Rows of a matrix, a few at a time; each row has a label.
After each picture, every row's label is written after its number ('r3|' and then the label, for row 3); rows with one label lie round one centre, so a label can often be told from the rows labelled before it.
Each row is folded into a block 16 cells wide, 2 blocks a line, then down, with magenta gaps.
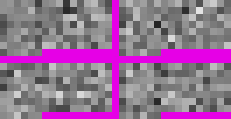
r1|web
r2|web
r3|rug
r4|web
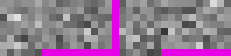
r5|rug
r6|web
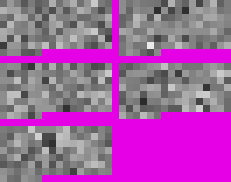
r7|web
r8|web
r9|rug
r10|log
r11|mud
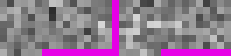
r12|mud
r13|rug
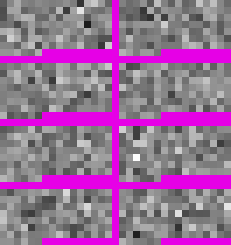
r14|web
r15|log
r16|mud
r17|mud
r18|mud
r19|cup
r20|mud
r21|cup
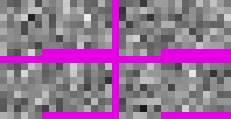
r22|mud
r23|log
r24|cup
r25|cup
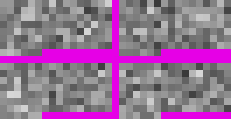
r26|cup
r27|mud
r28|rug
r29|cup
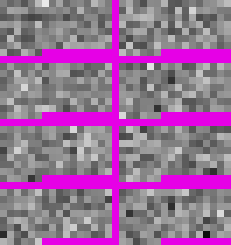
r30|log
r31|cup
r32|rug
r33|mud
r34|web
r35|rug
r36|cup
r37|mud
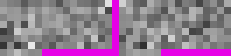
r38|cup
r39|cup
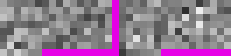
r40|cup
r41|web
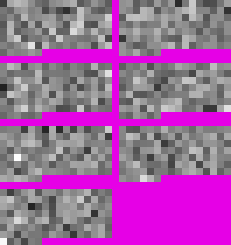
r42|web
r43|cup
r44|rug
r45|web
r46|cup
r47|log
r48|mud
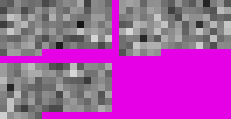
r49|rug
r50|rug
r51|cup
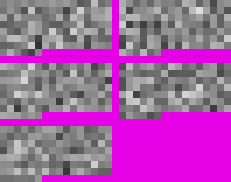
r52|web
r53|cup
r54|cup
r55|web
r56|rug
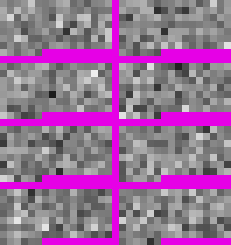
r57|mud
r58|web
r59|mud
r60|cup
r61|log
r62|web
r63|rug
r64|web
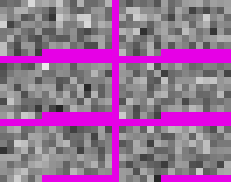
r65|mud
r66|mud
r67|log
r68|mud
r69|rug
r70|mud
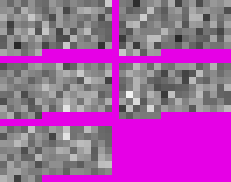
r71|cup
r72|cup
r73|log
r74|web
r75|mud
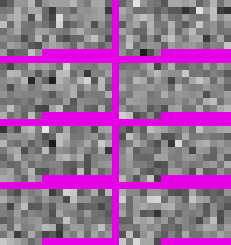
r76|mud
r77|web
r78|mud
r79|mud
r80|mud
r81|mud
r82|cup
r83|cup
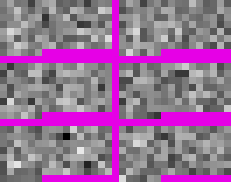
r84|rug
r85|rug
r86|log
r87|web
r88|web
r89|mud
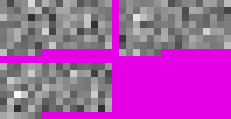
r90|mud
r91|cup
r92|cup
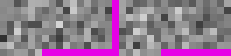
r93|cup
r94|cup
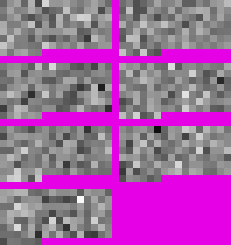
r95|mud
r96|log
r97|rug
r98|cup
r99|rug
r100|web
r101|web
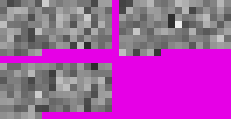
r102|mud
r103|mud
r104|mud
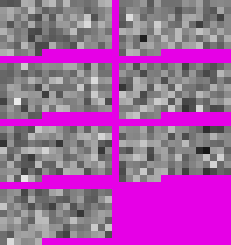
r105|mud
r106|rug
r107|web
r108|rug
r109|log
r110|rug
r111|rug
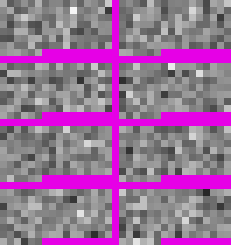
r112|cup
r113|cup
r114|log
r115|web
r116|mud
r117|cup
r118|web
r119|cup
